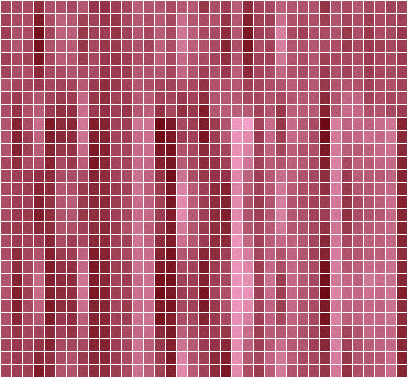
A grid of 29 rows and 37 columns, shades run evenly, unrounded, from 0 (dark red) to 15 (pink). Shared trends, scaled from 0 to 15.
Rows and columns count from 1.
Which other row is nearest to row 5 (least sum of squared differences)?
2
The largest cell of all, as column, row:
23, 10
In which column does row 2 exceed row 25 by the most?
15
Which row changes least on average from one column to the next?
7
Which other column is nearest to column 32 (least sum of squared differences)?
8
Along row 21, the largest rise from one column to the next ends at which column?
31
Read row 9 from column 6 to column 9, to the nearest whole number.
4 4 10 5
